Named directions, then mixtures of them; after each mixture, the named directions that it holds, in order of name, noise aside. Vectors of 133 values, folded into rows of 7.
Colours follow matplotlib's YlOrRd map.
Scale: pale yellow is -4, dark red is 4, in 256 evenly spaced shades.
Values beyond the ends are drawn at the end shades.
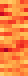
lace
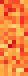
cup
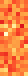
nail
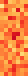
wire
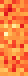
cup, nail.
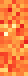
nail.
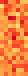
cup, wire.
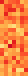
cup.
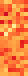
lace, nail.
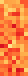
cup.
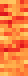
lace.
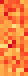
cup.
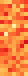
lace, nail.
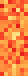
wire.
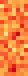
nail, wire.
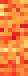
lace, wire.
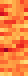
lace.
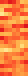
lace.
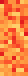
cup, wire.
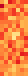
wire.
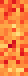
cup, wire.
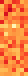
cup, nail.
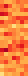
cup, lace.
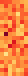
cup, nail.
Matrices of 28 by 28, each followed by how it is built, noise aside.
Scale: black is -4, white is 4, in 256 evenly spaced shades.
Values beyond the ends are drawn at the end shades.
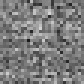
blocks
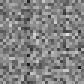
repeating rows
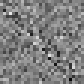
banded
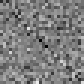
diagonal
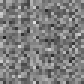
repeating rows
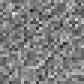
Hankel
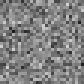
blocks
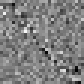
banded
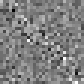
banded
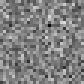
noise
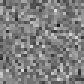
noise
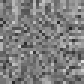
blocks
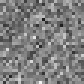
Hankel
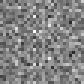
repeating rows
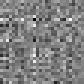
low rank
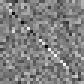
diagonal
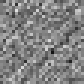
Hankel
